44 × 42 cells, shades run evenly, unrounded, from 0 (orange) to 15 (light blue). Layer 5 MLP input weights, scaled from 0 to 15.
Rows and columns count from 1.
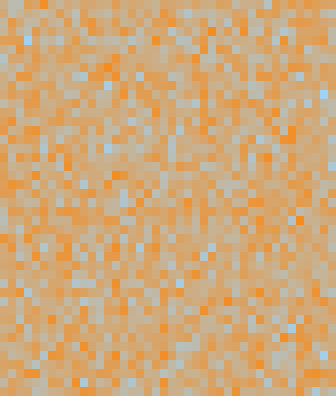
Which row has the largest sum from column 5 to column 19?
5
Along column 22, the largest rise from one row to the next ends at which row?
4
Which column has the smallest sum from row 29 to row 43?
15
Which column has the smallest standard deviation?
28
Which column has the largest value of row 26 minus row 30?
3
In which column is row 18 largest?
32
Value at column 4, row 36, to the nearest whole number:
4
